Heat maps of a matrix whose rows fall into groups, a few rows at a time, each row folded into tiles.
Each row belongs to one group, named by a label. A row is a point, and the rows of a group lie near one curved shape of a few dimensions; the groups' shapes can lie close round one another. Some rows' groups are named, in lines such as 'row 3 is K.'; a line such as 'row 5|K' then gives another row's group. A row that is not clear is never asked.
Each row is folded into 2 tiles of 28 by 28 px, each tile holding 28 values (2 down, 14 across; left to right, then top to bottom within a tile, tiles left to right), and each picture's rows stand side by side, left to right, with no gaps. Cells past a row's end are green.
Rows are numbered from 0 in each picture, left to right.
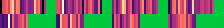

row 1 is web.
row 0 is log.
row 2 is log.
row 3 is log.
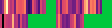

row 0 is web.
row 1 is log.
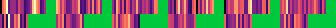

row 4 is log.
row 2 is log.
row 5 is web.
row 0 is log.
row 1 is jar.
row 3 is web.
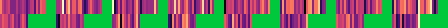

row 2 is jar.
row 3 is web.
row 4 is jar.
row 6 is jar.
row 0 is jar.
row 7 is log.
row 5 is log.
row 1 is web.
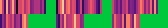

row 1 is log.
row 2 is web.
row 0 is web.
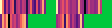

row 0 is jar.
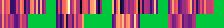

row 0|jar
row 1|log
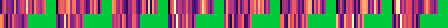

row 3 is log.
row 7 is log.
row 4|log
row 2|jar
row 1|log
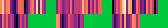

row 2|log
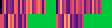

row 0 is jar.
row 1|jar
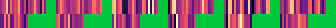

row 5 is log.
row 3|log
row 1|jar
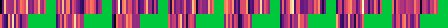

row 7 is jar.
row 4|jar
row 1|log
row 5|log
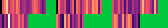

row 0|log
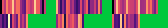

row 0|log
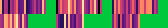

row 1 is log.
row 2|log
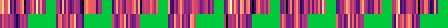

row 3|web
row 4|web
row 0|jar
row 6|log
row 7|web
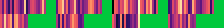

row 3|log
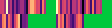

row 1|jar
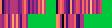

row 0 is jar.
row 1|log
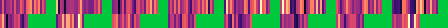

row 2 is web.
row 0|log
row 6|log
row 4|jar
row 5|jar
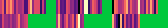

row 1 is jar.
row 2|log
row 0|log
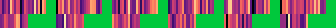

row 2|web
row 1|log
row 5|log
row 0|web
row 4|web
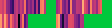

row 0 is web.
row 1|log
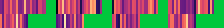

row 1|log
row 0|log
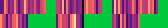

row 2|jar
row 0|log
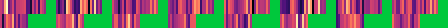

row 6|log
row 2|web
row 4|jar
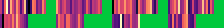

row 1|jar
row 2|log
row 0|web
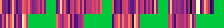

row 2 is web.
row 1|jar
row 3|jar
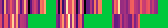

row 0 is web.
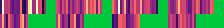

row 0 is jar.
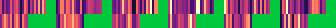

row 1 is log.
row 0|web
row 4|jar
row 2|web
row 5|log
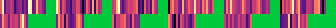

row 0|jar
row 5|log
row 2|web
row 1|jar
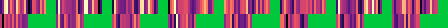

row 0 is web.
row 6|jar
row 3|log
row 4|jar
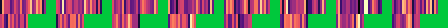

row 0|jar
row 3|web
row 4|jar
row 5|web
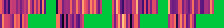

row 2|web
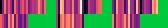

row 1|web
